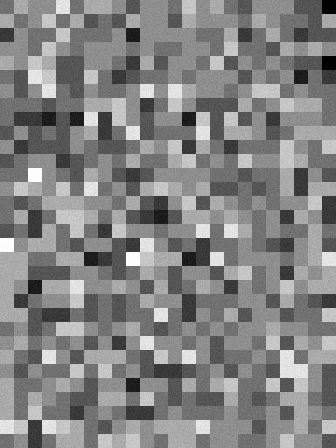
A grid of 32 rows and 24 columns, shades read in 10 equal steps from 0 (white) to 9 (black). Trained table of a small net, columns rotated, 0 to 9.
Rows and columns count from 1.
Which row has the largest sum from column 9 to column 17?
27
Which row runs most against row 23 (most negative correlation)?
15
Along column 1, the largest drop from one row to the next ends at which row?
18
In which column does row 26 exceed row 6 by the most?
3
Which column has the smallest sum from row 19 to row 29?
1
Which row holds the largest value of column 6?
9
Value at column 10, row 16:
6
